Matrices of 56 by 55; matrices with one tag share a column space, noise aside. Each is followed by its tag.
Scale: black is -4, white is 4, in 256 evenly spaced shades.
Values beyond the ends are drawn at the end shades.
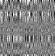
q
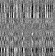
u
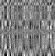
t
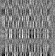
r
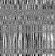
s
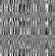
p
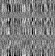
p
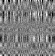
q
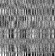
r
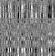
u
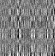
r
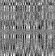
t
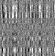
u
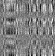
p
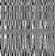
t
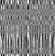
s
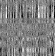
u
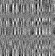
p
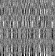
r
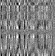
t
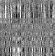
u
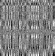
t
